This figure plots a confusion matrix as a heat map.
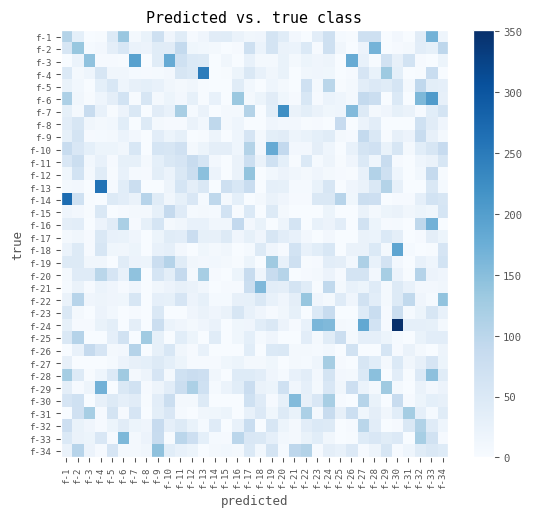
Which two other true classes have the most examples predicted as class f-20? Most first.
f-7, f-10
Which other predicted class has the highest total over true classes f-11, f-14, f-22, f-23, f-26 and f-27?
f-1
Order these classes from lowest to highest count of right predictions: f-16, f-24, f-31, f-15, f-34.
f-34, f-15, f-16, f-31, f-24
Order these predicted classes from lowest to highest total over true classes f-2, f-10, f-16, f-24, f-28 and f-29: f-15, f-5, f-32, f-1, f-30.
f-15, f-5, f-32, f-1, f-30
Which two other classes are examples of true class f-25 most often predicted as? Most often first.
f-8, f-2
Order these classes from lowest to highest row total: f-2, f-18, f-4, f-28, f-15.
f-15, f-18, f-4, f-2, f-28
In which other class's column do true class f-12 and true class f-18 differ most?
f-30
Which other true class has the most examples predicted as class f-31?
f-22
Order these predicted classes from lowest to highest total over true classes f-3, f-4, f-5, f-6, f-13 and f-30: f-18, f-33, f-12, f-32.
f-18, f-12, f-32, f-33
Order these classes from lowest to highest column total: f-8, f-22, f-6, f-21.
f-8, f-21, f-22, f-6
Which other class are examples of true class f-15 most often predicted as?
f-10
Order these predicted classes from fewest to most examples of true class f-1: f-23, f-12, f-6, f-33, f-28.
f-12, f-23, f-28, f-6, f-33
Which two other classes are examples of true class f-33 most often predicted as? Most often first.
f-6, f-32
